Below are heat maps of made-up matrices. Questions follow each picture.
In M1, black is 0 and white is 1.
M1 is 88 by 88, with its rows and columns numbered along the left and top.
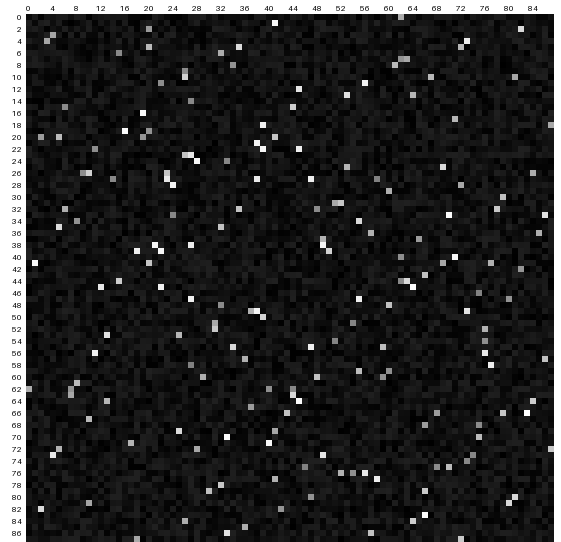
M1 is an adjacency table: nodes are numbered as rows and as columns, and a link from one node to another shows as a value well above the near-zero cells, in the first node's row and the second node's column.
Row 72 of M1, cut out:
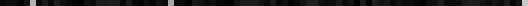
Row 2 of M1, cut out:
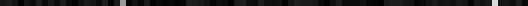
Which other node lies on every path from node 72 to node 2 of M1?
node 20
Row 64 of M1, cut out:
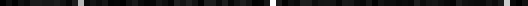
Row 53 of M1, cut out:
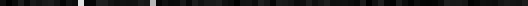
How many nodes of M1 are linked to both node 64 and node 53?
1
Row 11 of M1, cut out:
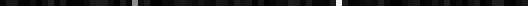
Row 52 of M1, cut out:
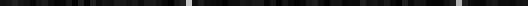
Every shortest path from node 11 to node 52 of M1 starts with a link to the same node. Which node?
node 56
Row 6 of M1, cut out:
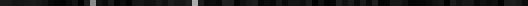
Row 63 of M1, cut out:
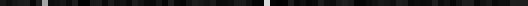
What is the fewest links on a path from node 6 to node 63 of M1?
3
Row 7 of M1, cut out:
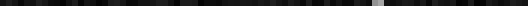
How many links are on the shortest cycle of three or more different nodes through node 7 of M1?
4
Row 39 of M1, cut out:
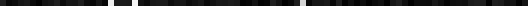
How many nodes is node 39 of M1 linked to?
3
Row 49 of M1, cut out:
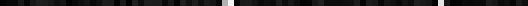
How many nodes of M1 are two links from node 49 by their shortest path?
5
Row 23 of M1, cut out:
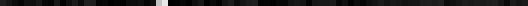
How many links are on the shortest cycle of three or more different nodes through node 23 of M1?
7
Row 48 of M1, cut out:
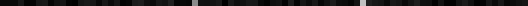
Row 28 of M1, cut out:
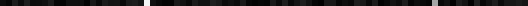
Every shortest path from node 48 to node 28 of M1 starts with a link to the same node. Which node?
node 32
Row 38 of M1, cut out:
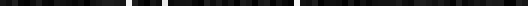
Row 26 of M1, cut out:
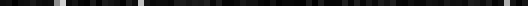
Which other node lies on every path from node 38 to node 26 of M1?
node 27
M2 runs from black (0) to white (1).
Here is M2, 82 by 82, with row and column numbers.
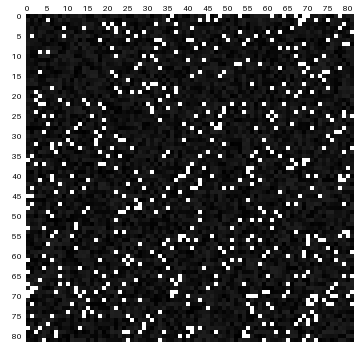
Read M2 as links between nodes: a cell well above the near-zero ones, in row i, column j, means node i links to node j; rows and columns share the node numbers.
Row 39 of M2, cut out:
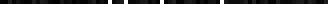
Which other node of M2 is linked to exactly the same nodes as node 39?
node 46
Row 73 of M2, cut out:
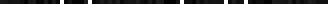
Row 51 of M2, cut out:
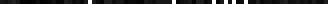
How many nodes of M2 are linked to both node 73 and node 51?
3
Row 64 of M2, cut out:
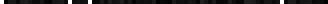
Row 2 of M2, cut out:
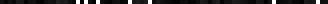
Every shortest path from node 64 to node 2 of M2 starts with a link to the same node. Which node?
node 17
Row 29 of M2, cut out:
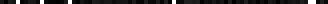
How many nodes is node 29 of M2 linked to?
6
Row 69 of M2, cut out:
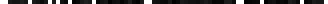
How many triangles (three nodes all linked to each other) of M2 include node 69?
7
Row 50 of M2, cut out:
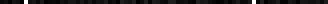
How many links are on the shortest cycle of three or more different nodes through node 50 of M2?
5
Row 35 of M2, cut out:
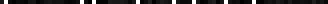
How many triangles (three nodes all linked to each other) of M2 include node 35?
1
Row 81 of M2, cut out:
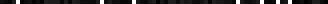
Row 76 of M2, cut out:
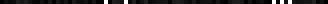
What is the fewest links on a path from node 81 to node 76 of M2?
2
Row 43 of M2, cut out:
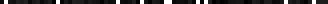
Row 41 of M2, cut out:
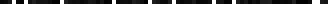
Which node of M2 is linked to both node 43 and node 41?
node 78
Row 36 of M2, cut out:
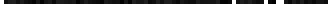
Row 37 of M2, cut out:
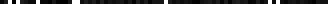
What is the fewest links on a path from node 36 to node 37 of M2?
2
